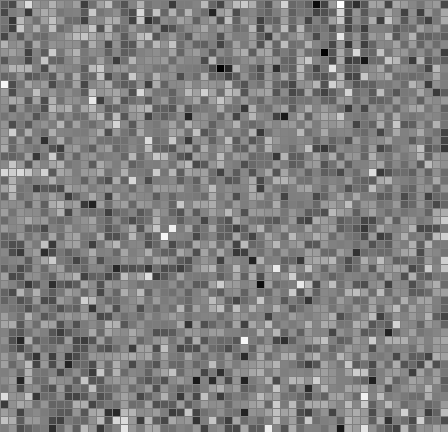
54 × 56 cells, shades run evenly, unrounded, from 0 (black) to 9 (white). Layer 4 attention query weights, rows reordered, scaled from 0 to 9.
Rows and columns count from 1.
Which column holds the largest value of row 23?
17
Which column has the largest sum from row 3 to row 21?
43
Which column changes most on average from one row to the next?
39
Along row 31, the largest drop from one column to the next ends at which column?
7
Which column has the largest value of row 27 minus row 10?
29
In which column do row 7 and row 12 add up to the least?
41
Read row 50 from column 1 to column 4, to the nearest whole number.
8 5 5 7
